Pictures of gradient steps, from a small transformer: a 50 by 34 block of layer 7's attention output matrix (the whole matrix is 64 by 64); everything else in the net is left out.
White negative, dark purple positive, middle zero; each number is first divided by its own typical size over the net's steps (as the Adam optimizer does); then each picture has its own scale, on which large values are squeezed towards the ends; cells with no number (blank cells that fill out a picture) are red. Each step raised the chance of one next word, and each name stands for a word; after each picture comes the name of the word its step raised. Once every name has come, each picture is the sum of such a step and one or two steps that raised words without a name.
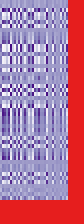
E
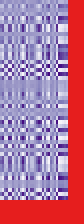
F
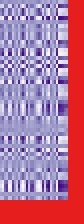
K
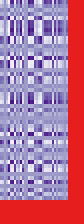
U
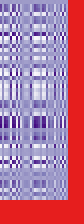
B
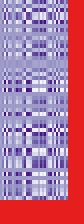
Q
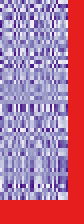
K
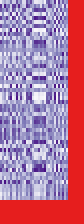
U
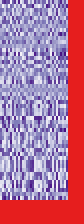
K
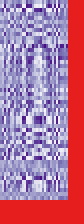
E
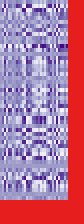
E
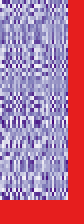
F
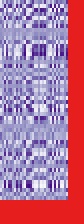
K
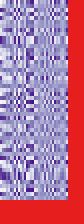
U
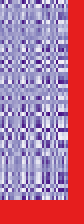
Q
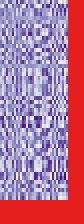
B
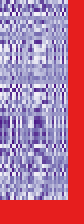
E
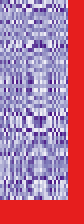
Q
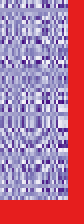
U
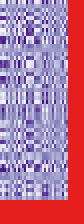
U
